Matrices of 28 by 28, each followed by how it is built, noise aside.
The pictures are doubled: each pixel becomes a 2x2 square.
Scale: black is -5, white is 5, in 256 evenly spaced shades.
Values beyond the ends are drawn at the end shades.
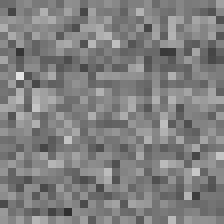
blocks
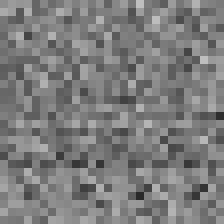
repeating columns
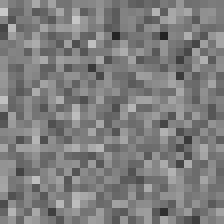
repeating rows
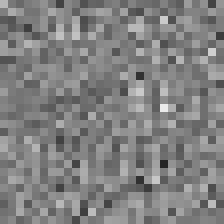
low rank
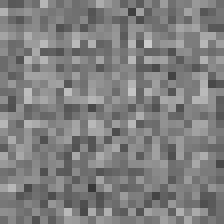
blocks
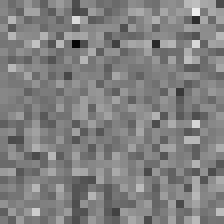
low rank
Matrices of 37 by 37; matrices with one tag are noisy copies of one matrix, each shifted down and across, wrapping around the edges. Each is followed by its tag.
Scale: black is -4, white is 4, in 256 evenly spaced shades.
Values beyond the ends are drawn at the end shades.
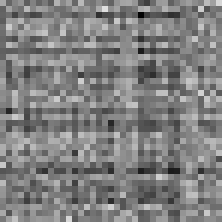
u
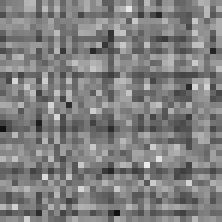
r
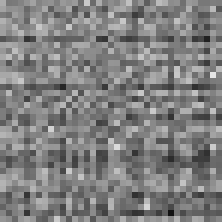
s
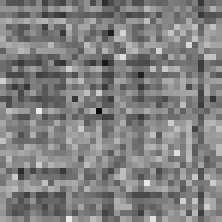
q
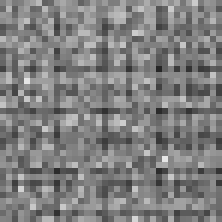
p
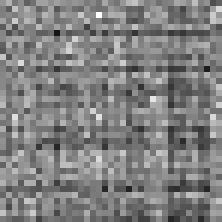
u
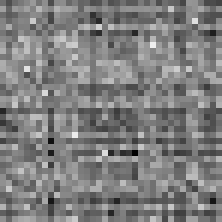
q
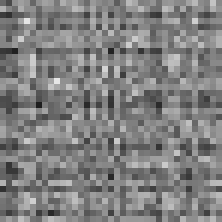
r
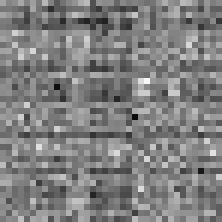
u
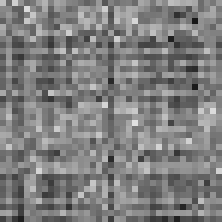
q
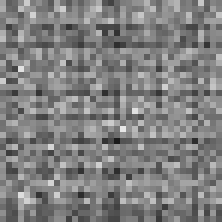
s
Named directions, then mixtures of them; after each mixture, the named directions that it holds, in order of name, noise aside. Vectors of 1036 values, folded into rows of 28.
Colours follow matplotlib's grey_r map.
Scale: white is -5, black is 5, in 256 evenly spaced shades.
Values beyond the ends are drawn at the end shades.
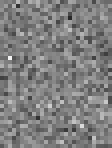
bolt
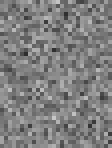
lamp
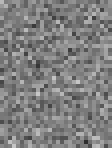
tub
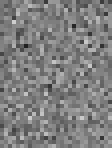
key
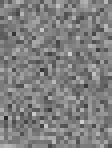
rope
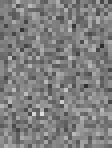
bolt, key, rope.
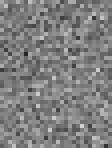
bolt, lamp, tub.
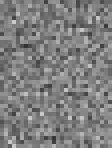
key, tub.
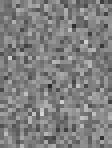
bolt, key.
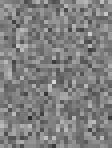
key, lamp.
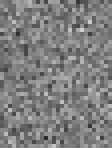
key, lamp, tub.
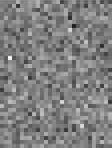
bolt, key.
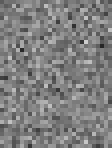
bolt, key, tub.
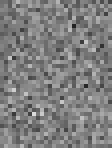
bolt, key, rope.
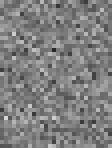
lamp, rope.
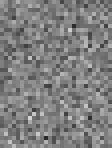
bolt, key, tub.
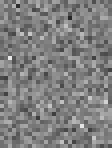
bolt.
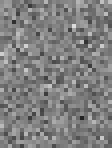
key.
